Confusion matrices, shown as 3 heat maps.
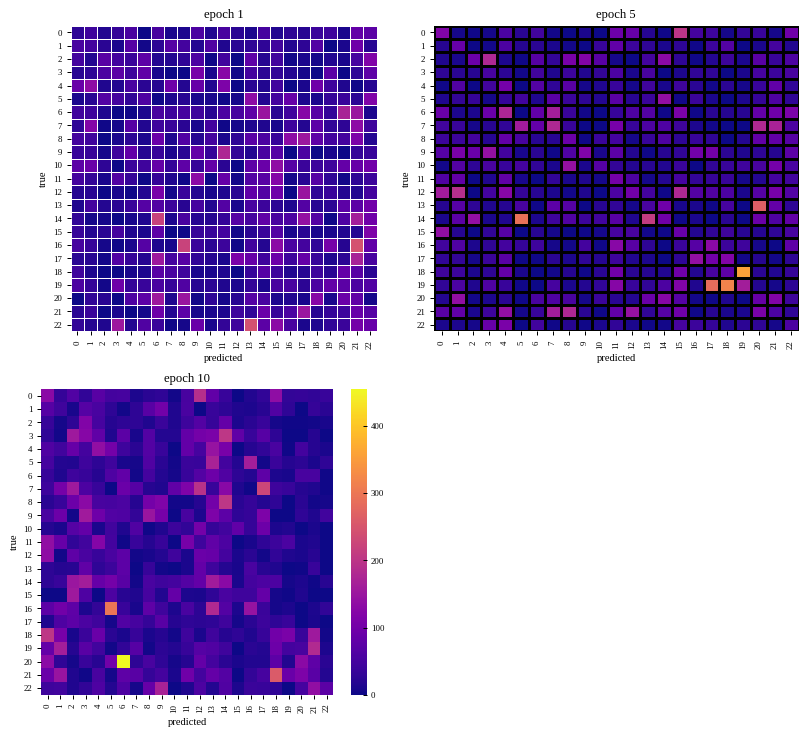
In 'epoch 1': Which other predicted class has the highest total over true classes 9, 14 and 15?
6
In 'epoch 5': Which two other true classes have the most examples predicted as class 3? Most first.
2, 9
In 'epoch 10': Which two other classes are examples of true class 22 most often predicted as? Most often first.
9, 21
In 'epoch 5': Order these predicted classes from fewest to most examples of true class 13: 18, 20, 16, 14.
16, 18, 14, 20
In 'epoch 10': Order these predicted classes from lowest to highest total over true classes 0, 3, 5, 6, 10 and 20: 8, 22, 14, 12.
22, 8, 14, 12
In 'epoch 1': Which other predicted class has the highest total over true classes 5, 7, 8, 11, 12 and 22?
13
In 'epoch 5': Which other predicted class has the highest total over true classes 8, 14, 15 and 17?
5
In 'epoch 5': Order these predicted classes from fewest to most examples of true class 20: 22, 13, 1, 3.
3, 22, 13, 1
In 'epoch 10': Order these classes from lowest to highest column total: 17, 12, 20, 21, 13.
20, 21, 17, 12, 13
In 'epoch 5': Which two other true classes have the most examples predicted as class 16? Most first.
17, 9
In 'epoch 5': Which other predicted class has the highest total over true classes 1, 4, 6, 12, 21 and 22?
15
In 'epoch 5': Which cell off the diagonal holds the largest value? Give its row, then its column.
18, 19
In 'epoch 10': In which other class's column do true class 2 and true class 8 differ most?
14
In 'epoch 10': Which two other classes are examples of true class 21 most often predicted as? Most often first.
18, 1
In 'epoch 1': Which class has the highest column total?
21
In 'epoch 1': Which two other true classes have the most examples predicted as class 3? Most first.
22, 19
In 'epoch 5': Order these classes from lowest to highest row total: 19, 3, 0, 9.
3, 0, 9, 19
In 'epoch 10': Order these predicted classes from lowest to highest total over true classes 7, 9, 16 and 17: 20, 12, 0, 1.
20, 0, 12, 1
